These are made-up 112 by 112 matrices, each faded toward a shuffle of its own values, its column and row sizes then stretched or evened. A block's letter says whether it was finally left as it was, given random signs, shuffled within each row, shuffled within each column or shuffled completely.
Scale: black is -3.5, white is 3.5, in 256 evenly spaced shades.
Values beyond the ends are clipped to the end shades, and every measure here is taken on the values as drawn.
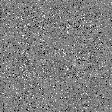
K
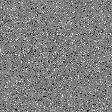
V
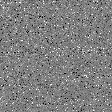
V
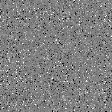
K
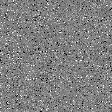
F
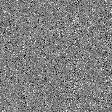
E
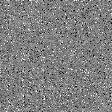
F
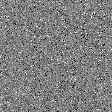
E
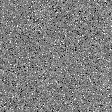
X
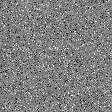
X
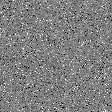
X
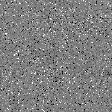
K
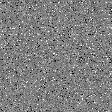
V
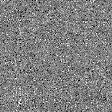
K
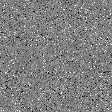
V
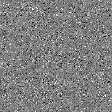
K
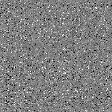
K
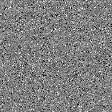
F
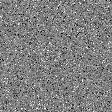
V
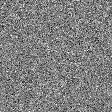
X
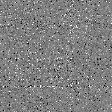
F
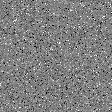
X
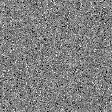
E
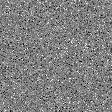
X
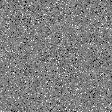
E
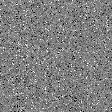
E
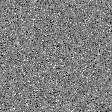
X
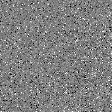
K
